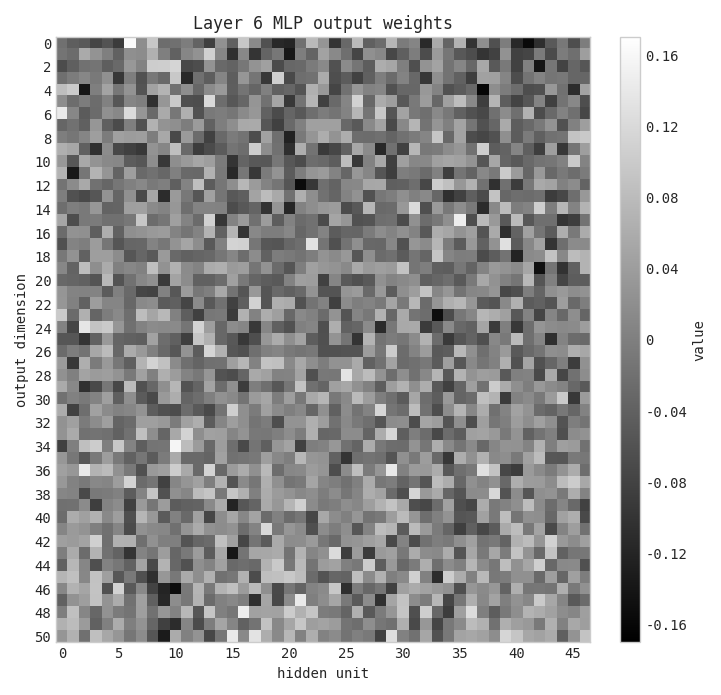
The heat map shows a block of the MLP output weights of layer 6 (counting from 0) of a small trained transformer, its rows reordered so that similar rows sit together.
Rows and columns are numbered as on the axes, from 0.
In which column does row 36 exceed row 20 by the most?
2
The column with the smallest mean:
20
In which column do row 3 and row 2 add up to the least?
11
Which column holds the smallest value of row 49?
10
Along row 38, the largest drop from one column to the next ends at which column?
39
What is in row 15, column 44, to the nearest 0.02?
-0.1
